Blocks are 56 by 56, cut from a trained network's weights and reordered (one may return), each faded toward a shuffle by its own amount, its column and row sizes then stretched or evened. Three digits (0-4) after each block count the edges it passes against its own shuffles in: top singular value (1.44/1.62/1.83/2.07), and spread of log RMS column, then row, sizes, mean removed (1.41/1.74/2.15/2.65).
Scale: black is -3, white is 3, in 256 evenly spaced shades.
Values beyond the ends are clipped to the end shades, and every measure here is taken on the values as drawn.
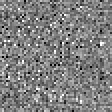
2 2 0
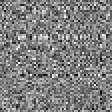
4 0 2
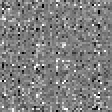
0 4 2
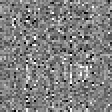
3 3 0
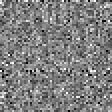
1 0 3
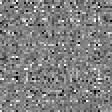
0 2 4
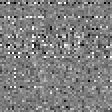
1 1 4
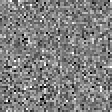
0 2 1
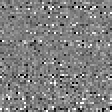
1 0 4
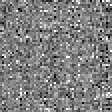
3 3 2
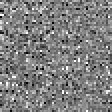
3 3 2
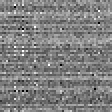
4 2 0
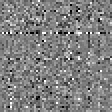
3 3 3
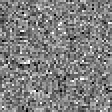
1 0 0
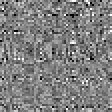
2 2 3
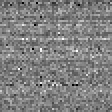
2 0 2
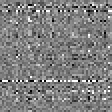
4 1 4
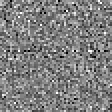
1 0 1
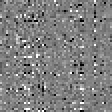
4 4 3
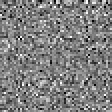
4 1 2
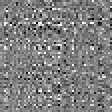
4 3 4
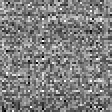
1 3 1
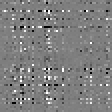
3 4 4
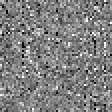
0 3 1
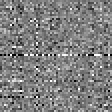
4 3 3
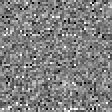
2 0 2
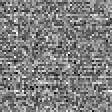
1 2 0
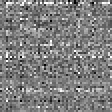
1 3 4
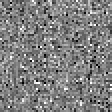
0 2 1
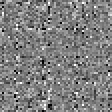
1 3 3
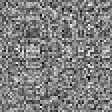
4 1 0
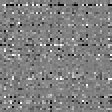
2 2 4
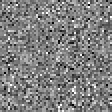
3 2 0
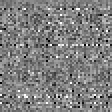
1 1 4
